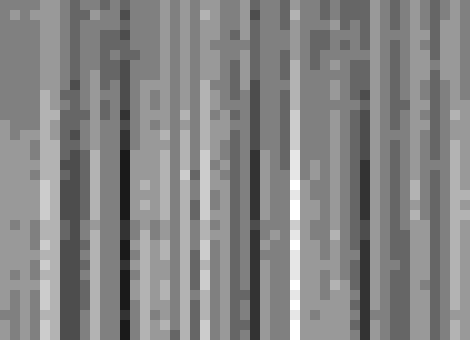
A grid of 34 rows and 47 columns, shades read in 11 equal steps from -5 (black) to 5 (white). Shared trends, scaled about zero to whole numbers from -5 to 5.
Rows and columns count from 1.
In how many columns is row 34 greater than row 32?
8
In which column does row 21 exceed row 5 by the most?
30
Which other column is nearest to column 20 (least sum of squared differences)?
41
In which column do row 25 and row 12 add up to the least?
13
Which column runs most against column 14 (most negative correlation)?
9
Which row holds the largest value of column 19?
18
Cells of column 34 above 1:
2
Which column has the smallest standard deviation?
39
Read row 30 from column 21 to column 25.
2 0 1 -1 -1
